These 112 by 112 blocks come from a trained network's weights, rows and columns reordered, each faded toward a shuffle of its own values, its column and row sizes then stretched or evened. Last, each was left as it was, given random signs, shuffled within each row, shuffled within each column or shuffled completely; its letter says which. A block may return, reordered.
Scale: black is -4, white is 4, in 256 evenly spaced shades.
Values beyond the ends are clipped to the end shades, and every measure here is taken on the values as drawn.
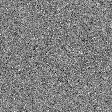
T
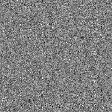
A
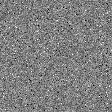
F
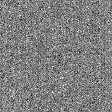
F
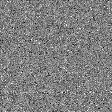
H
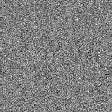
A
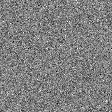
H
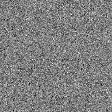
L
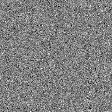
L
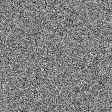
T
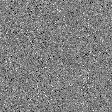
F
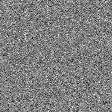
F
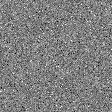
T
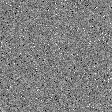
T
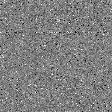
L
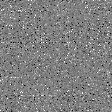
A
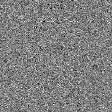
A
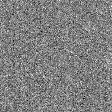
F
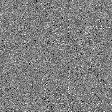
L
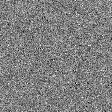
H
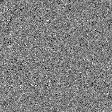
L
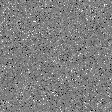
T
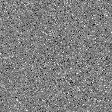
H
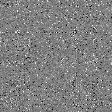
L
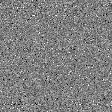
H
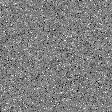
T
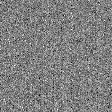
F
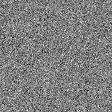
L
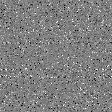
H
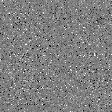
A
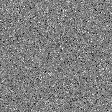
T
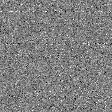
H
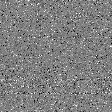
H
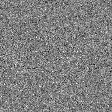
H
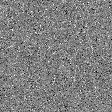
T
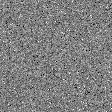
T
